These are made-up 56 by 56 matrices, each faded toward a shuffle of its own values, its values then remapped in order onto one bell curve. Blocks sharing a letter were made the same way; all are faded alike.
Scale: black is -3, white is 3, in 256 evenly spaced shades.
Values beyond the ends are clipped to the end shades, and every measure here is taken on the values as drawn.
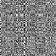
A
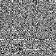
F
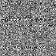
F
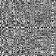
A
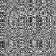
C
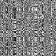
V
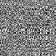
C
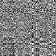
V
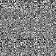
F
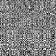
C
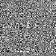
F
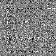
F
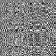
C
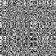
C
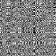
A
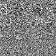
F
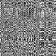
A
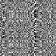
A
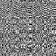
C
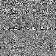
F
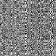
V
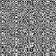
A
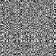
V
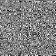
F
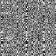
V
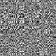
C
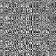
A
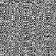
C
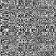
A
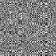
A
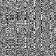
V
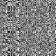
V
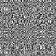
C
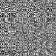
C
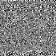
F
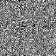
F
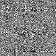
F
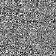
F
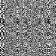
V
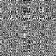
A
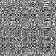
C
